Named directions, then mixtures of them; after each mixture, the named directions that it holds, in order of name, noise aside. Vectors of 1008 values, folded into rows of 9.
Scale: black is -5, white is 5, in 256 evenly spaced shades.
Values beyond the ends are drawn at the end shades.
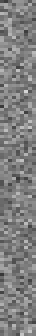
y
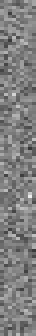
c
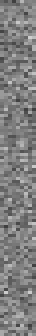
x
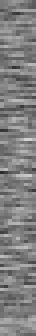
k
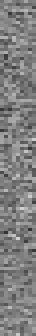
c, k.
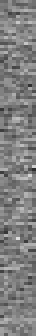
c, k, x.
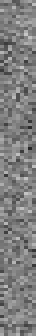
c, x, y.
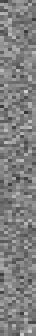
y.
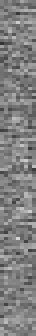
c, k, x.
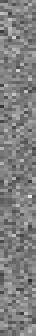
c, y.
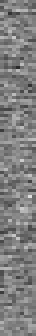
c, k, y.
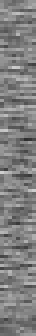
k.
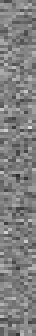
c, k, y.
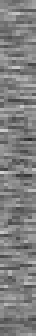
k.
